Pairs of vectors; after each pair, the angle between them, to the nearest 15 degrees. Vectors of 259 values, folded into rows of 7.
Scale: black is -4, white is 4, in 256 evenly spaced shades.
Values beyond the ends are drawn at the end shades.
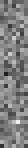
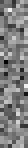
60 degrees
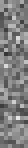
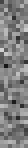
150 degrees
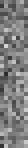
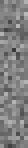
105 degrees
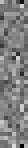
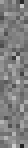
15 degrees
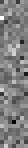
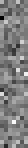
165 degrees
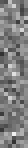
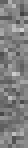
30 degrees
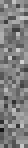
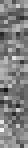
135 degrees
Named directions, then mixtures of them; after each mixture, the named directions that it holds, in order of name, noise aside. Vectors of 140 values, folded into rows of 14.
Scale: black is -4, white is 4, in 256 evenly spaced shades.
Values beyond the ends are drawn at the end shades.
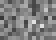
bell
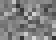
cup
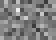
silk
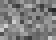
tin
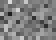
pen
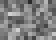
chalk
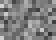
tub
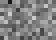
pen, tub.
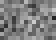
bell, tin.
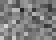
cup, pen, tin.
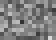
chalk, pen, tin.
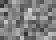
chalk, tub.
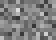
silk.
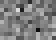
chalk, cup, silk.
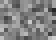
tin, tub.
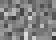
bell, cup, silk.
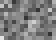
tub.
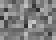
bell, tub.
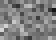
tin.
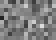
bell, silk, tub.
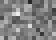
chalk, silk, tub.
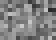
bell, chalk, tin.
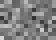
pen, tin, tub.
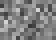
silk, tin, tub.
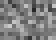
bell, tin.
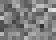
bell, pen, tin.
